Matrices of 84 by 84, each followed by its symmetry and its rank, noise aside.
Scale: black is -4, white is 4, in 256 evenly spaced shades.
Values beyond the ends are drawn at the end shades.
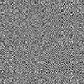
no symmetry, rank eight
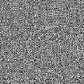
no symmetry, rank sixteen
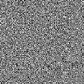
antisymmetric, rank sixteen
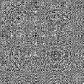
symmetric, rank twelve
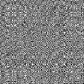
symmetric, rank eight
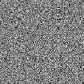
no symmetry, rank sixteen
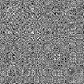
symmetric, rank eight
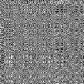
antisymmetric, rank eight
